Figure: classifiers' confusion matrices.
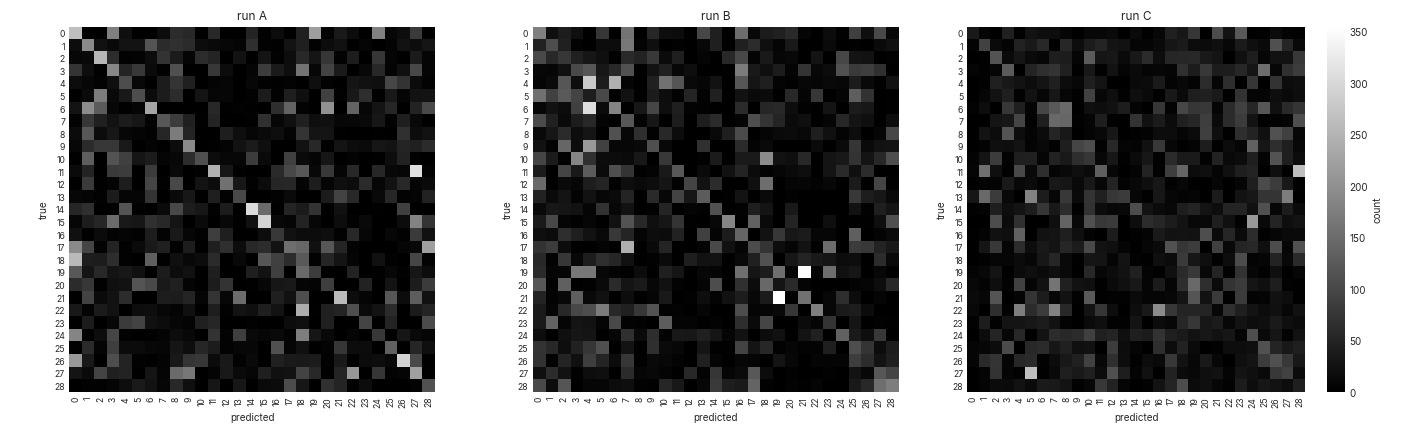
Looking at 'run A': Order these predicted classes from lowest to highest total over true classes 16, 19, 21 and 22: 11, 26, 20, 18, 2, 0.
26, 20, 2, 0, 11, 18
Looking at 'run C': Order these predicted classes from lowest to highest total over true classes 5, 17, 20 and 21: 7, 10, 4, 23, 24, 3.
3, 24, 4, 7, 23, 10
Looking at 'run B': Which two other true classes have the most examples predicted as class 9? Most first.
22, 6
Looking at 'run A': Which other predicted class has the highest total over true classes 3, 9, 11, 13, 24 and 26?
27
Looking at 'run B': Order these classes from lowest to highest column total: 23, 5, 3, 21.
23, 21, 5, 3
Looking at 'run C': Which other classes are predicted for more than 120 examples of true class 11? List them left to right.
1, 18, 28
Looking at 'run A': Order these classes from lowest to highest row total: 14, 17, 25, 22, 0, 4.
4, 25, 22, 14, 0, 17
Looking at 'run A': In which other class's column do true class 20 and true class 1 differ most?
5
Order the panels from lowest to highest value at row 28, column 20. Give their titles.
run B, run C, run A
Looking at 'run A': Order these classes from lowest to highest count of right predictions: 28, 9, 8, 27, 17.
28, 17, 8, 9, 27
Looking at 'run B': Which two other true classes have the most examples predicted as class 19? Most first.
21, 16
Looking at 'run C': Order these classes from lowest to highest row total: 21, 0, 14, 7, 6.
0, 21, 14, 7, 6
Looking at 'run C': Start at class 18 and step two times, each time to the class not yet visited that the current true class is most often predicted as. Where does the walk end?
19
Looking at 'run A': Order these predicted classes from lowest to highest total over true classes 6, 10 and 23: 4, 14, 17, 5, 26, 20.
26, 14, 5, 4, 17, 20
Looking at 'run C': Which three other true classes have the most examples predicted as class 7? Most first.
22, 20, 6
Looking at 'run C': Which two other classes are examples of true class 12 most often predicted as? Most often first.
25, 26
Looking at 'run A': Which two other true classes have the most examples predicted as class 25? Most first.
21, 4
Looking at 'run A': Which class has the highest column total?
18
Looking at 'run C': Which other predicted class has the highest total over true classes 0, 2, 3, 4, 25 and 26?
10
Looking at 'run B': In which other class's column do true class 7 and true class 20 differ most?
2
